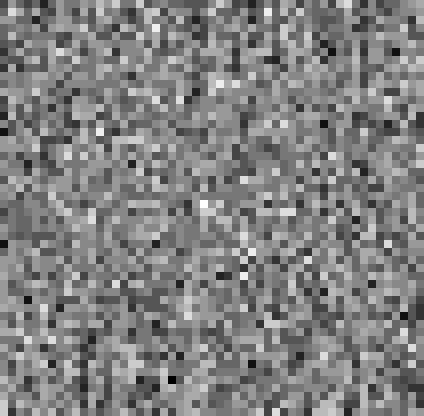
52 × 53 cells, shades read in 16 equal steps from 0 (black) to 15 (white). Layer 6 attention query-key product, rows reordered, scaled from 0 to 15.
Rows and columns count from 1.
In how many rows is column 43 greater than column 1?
25
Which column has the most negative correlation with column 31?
43
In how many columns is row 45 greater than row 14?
27
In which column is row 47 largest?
21
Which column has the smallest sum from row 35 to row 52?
11
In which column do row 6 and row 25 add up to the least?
41
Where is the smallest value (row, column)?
48, 22
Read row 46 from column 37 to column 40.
4 5 9 10
